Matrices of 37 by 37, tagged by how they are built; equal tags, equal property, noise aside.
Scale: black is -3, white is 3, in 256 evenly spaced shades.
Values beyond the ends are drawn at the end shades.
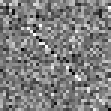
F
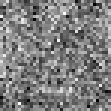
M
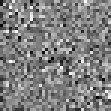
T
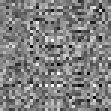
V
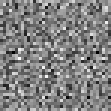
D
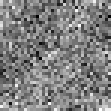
M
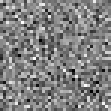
F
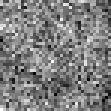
M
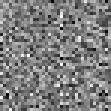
V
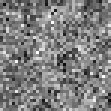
M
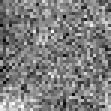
M
